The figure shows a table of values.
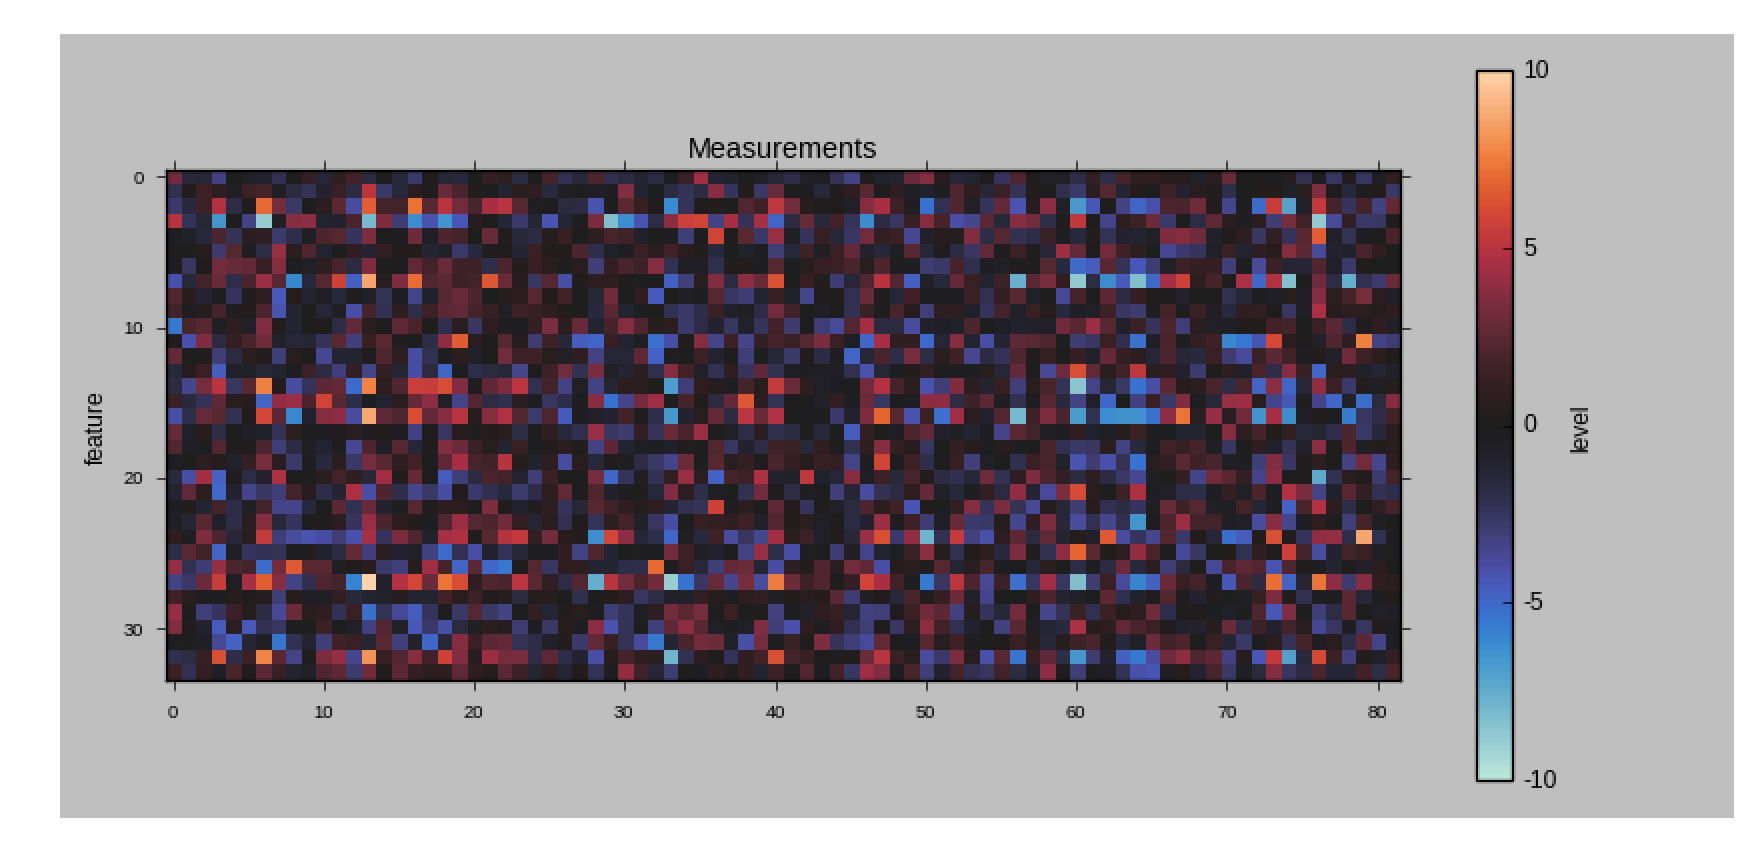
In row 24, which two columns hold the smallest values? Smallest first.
50, 28
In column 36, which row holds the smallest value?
20
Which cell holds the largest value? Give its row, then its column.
27, 13
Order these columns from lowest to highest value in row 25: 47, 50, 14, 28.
47, 14, 28, 50
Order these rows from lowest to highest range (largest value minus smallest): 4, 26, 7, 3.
4, 26, 3, 7
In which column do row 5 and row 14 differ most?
60
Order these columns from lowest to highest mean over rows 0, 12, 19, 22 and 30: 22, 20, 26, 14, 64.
26, 64, 20, 14, 22
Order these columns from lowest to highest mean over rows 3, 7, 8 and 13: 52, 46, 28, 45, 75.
45, 46, 52, 75, 28
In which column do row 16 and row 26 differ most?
8
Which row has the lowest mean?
3
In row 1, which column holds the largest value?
13
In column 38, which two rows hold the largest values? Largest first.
15, 16
